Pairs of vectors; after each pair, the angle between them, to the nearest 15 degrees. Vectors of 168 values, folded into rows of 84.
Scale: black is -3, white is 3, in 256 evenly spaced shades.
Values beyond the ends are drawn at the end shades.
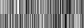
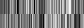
150 degrees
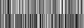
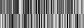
90 degrees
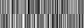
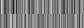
60 degrees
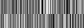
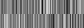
15 degrees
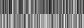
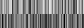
165 degrees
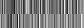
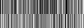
75 degrees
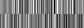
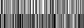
105 degrees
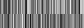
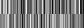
150 degrees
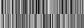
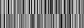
120 degrees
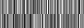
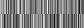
45 degrees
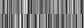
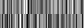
15 degrees
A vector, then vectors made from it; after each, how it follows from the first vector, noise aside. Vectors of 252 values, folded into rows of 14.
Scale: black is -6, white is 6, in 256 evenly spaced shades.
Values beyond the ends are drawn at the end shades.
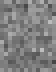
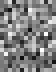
scaled up.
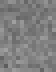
reversed, shrunk.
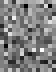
scaled up.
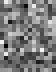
scaled up.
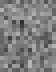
reversed, negated.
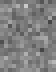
negated, partly zeroed.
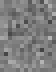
negated, partly zeroed.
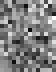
scaled up.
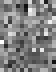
scaled up.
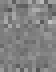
partly zeroed.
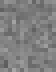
reversed, shrunk.
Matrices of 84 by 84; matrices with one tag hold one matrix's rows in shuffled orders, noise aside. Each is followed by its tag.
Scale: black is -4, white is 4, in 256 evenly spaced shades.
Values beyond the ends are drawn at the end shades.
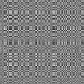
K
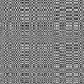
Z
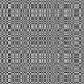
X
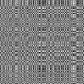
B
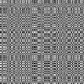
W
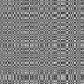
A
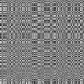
W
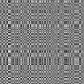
X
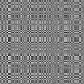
X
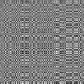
Z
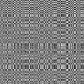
A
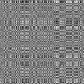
Z
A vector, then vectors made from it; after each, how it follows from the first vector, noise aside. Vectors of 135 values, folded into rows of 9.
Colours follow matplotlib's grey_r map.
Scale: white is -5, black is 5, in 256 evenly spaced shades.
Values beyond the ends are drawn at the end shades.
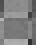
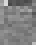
reversed, negated, partly zeroed.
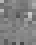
negated, partly zeroed.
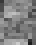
copied.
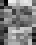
reversed, scaled up.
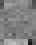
partly zeroed.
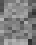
copied.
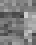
wrapped around, negated.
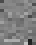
partly zeroed.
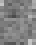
negated, partly zeroed.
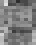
reversed, negated.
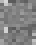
reversed, negated, partly zeroed.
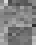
reversed, negated.
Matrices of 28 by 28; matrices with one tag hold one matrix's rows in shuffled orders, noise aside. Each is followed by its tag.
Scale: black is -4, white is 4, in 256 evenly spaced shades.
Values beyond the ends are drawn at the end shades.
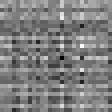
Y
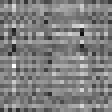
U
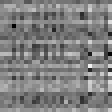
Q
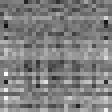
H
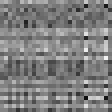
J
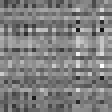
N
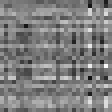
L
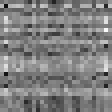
H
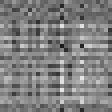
Y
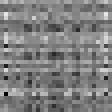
H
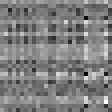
J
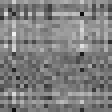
U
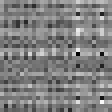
N
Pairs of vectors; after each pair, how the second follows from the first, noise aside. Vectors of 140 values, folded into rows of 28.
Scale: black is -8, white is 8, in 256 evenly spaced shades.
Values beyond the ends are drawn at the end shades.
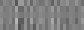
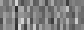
negated, scaled up.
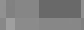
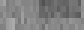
copied.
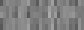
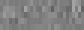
wrapped around, partly zeroed.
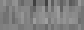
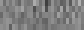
sign-scrambled.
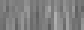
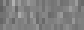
wrapped around, partly zeroed.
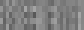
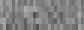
sign-scrambled.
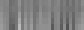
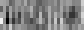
wrapped around, negated, scaled up.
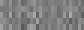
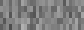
negated.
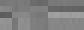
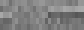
negated.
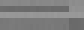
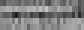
negated, scaled up.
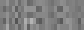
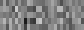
negated, scaled up.
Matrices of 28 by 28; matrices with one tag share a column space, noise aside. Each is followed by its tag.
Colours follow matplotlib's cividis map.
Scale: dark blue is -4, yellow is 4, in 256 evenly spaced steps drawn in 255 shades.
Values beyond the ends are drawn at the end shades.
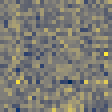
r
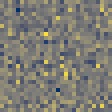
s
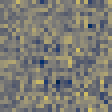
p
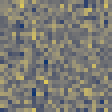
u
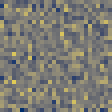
u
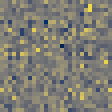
r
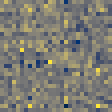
s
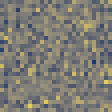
s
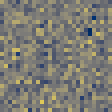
r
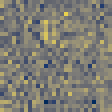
u
